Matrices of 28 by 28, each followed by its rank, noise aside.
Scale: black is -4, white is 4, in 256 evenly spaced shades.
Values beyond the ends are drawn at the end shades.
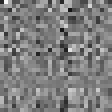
four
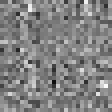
six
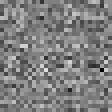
six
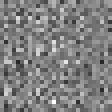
six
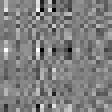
two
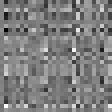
two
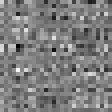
four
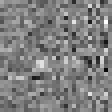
six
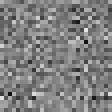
six
